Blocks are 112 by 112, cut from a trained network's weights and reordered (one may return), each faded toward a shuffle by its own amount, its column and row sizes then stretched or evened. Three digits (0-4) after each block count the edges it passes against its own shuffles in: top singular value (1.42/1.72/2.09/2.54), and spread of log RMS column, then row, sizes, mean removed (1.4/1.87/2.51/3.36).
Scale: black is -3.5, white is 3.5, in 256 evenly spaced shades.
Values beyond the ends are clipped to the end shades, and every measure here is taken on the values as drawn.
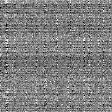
4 4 0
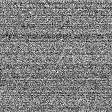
3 0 1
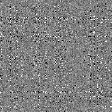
1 3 3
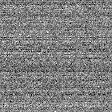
3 2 2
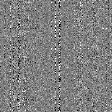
1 4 1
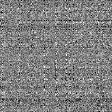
2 3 2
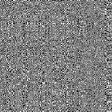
3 3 2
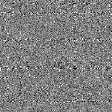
2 2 3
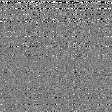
2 1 4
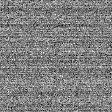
3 2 0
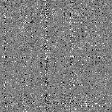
0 3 3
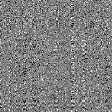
3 3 1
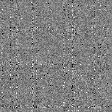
0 3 2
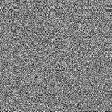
3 0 1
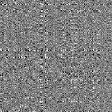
3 3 3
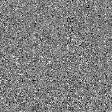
1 2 1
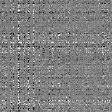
3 4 3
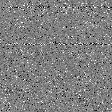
2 0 2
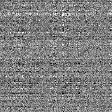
3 3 2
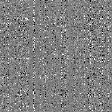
0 4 2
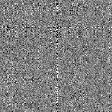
3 3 2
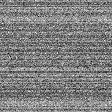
4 0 1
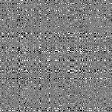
4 4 4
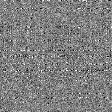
1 0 3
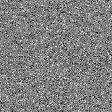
2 0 0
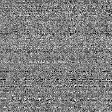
2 2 3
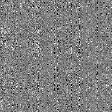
0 4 2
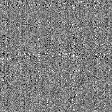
1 2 2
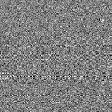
4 0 3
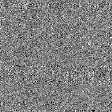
1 1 3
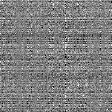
4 4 0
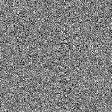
2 2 0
